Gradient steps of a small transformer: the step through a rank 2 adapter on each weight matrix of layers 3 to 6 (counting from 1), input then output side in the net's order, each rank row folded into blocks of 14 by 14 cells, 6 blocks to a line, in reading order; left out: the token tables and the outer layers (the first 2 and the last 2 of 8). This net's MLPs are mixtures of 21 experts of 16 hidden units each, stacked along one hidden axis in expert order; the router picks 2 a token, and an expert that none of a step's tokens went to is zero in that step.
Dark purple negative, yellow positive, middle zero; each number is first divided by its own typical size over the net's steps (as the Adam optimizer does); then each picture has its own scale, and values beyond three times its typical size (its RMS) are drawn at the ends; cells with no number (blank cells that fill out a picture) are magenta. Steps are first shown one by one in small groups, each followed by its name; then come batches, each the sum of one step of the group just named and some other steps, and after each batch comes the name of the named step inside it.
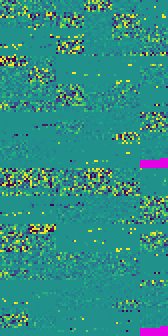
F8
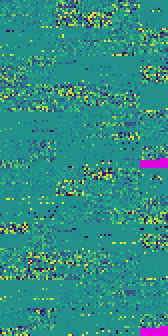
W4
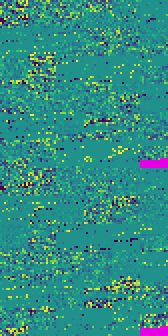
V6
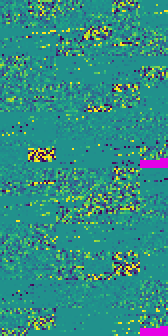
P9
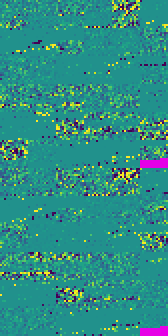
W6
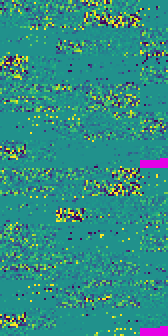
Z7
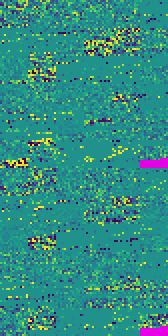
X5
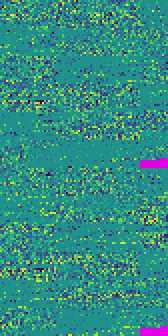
W4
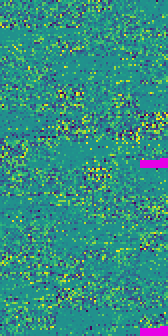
F8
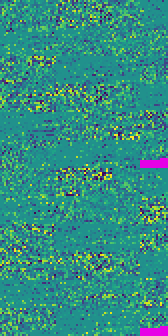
W4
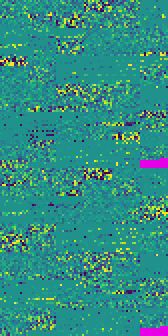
F8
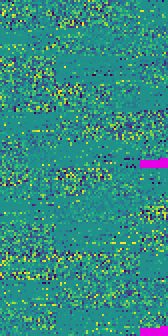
F8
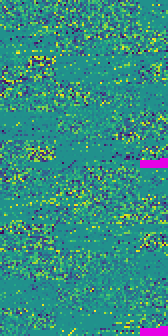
W4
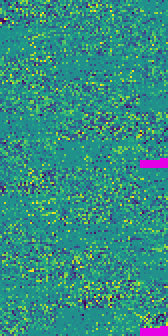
V6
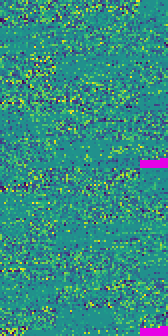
V6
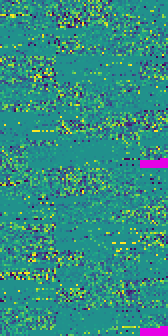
F8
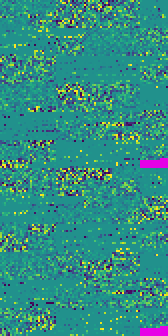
F8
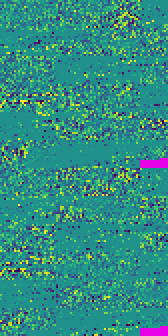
W6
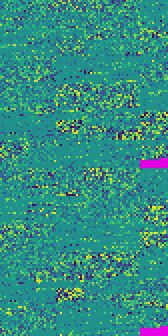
W4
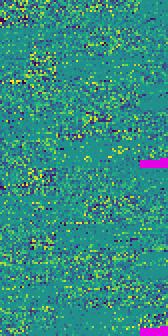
V6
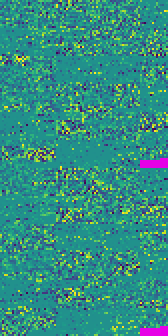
P9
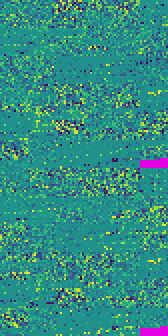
Z7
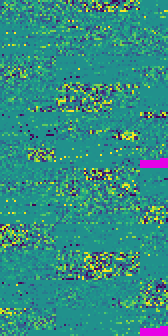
P9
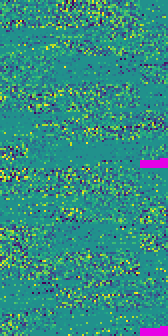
W4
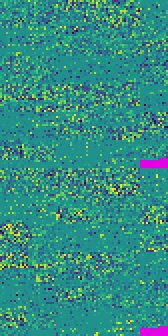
Z7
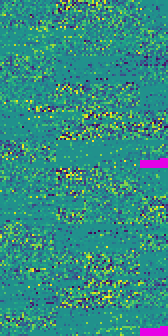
Z7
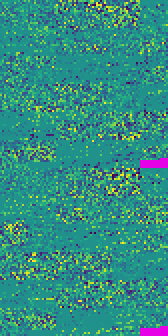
Z7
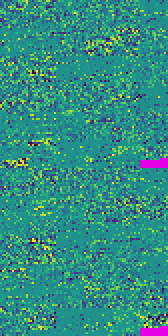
X5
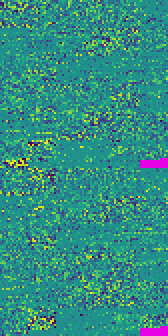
X5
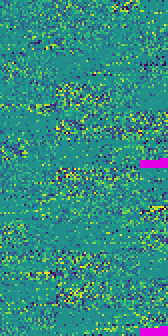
W6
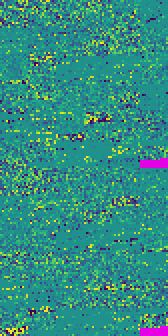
V6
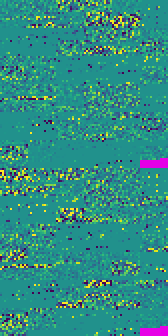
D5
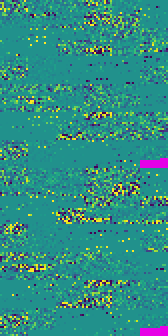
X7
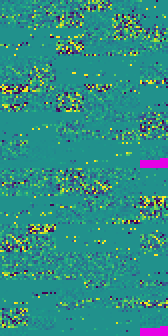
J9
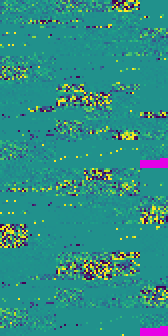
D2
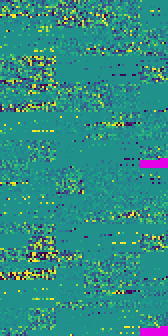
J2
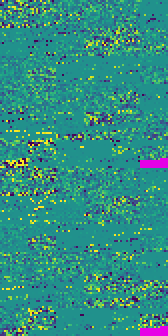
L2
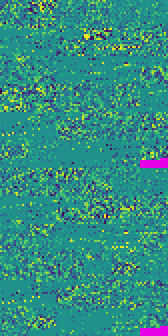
J9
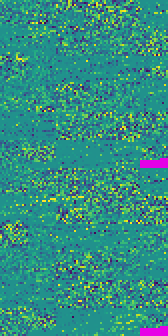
X7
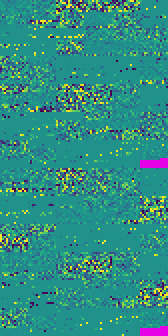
J9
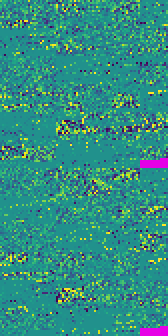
J9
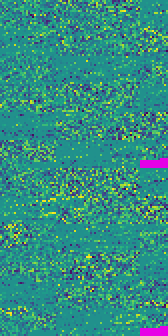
X7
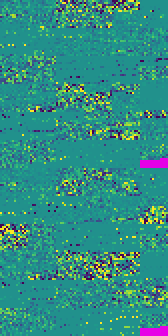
D2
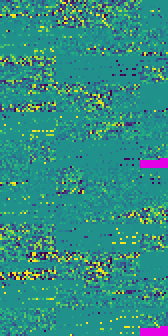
J2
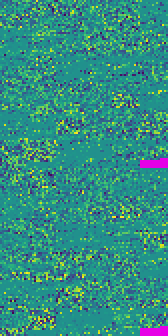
J2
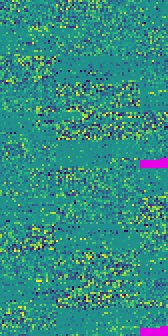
J9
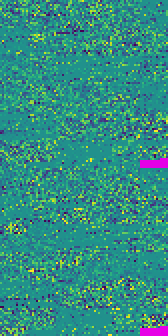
X7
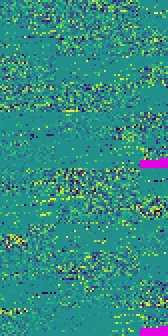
J9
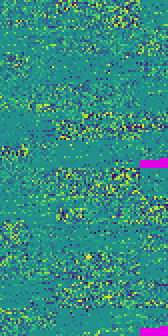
X7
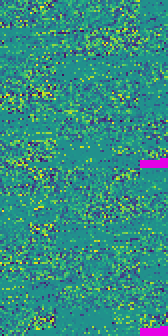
L2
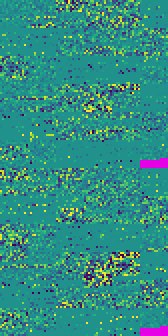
D5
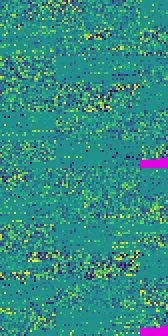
J2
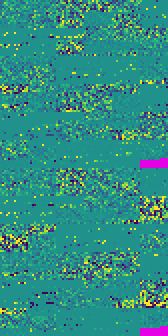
J9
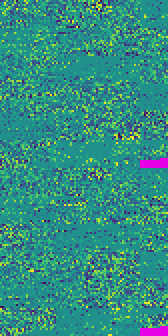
X7
